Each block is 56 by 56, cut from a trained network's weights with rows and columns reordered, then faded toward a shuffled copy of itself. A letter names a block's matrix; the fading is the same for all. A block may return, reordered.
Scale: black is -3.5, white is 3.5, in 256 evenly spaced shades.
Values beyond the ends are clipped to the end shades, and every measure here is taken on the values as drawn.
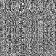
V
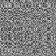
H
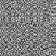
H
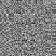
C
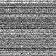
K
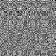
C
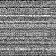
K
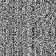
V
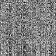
V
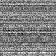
K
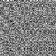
C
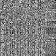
V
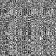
V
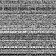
K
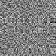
C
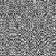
C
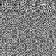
C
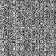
V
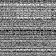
K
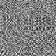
H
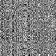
V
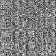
V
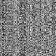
V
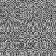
H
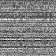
K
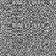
H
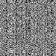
V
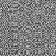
H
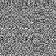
C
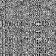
V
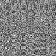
C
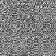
C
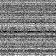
K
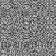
H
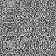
C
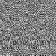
C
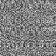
C
